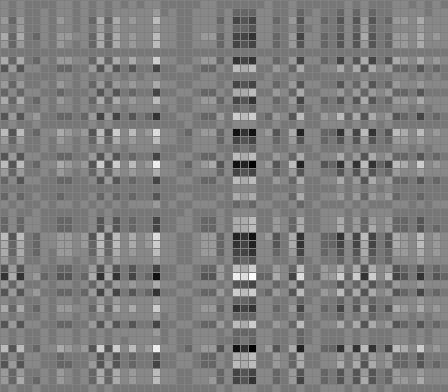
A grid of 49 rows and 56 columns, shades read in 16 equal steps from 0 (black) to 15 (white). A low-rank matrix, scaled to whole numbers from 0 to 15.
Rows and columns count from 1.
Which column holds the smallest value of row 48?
32
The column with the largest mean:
20
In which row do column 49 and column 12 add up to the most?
35
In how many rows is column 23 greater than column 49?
19
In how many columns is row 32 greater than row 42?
21
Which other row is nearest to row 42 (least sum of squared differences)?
40
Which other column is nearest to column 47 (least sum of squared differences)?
43
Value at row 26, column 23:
7
